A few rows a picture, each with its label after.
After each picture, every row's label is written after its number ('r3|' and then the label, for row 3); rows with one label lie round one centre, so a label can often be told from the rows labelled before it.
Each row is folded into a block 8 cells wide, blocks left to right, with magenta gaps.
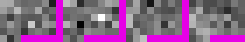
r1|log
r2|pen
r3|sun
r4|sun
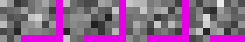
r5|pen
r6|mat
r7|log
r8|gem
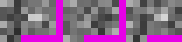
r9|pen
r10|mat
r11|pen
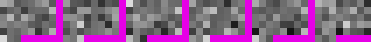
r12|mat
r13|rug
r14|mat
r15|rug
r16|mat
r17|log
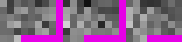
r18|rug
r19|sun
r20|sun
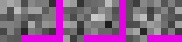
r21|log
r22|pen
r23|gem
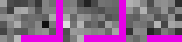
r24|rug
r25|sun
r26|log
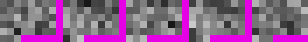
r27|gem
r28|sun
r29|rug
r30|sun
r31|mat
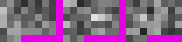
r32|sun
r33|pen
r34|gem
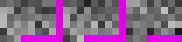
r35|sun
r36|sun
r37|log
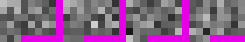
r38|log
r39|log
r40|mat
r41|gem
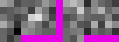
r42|pen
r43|log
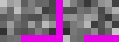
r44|log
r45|mat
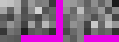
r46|log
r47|log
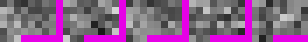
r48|sun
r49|mat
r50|sun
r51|log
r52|pen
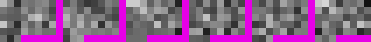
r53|pen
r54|sun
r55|log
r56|gem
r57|gem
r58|log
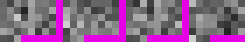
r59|gem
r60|sun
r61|gem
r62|mat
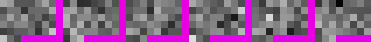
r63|mat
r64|sun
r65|gem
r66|mat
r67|gem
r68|sun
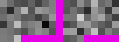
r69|rug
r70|gem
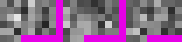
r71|gem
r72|sun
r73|gem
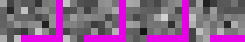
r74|rug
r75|mat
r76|pen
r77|sun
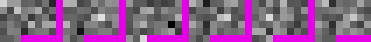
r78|log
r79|pen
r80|rug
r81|pen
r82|gem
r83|pen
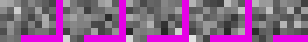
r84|log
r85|mat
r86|mat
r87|mat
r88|log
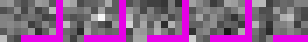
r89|mat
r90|pen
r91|sun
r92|mat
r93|pen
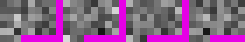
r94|gem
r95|mat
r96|mat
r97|gem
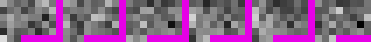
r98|mat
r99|pen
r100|rug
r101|sun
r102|sun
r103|rug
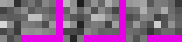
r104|pen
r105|pen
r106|log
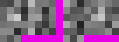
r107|gem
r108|pen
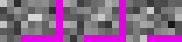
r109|pen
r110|pen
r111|rug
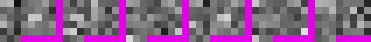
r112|pen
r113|gem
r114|mat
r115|pen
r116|mat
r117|log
